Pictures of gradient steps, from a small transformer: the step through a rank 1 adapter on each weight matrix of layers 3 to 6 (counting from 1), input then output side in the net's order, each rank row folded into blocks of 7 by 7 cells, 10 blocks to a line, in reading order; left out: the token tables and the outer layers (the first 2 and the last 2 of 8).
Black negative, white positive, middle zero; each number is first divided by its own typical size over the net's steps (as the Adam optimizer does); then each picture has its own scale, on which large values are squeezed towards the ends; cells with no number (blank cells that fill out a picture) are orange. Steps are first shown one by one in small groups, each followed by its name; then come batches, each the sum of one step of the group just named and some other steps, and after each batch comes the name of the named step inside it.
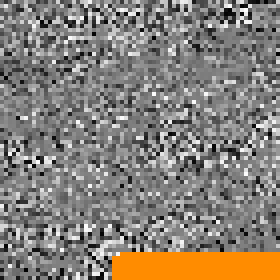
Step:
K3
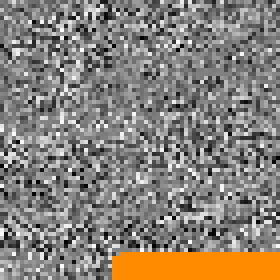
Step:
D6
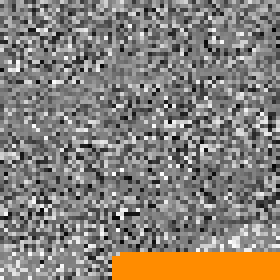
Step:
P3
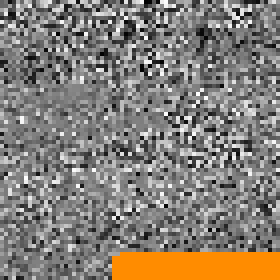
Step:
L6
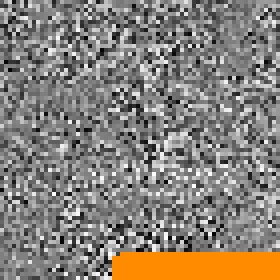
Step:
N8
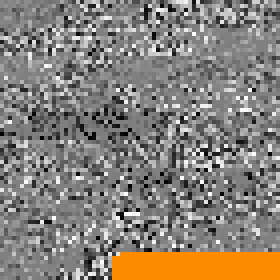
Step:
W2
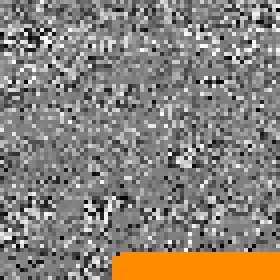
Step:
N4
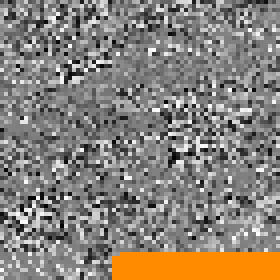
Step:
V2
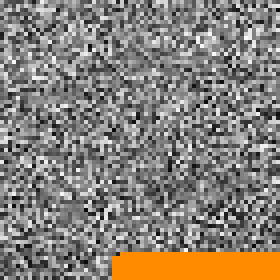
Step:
N4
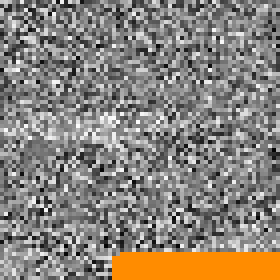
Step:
P3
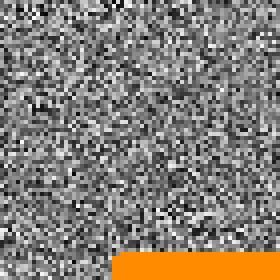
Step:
D6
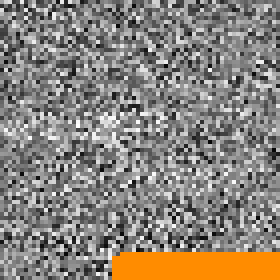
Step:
N8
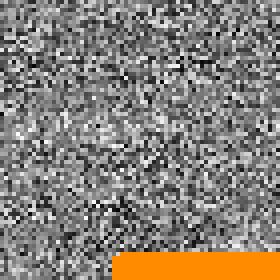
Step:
P3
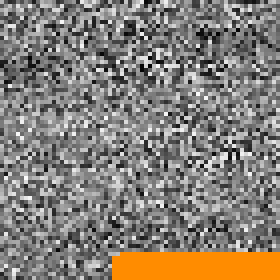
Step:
L6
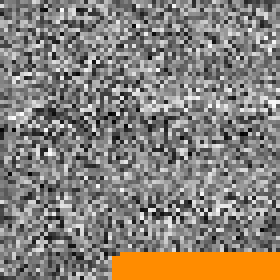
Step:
V2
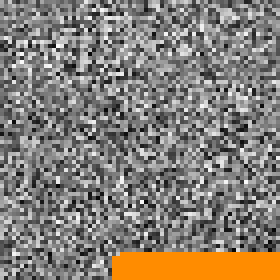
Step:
W2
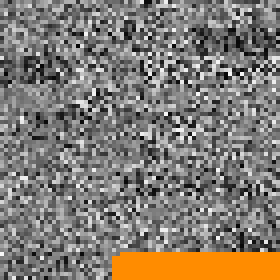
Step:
L6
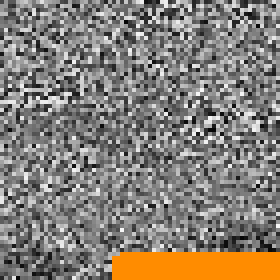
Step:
L6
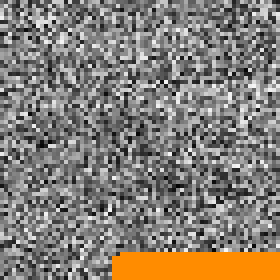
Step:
N4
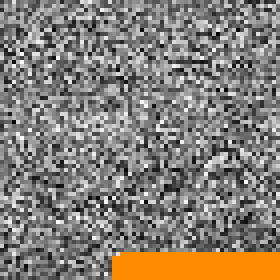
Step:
K3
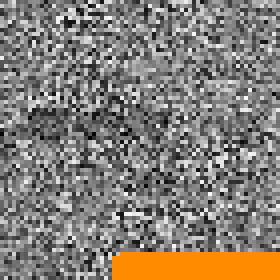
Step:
W2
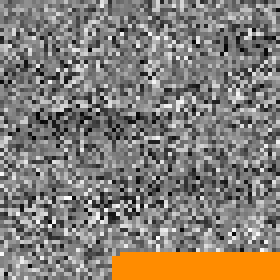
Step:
V2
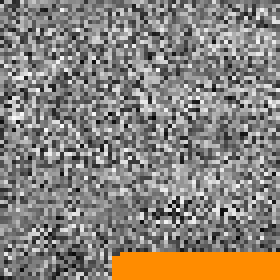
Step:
N8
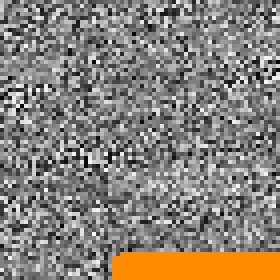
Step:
V2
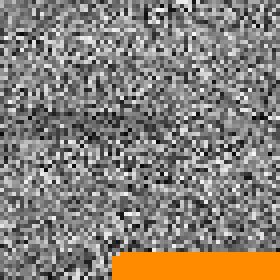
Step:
W2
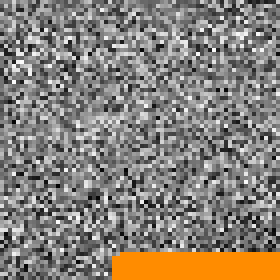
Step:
K3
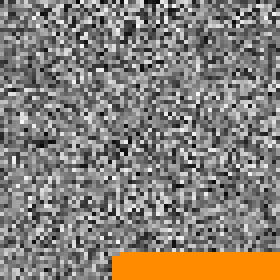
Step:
L6
